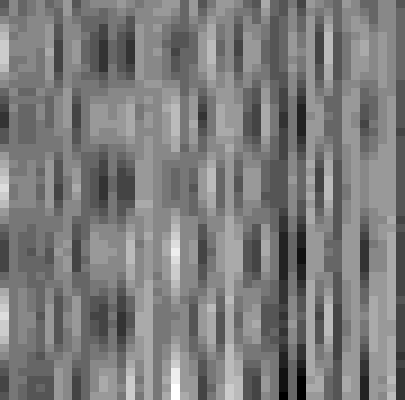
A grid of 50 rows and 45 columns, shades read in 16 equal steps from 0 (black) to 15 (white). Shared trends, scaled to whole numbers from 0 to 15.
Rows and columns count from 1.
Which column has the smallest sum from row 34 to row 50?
32
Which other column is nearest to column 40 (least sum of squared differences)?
43
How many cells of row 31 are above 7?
23
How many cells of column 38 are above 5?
18
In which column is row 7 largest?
1
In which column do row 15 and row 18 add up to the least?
34
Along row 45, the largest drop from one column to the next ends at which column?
45
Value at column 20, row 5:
5
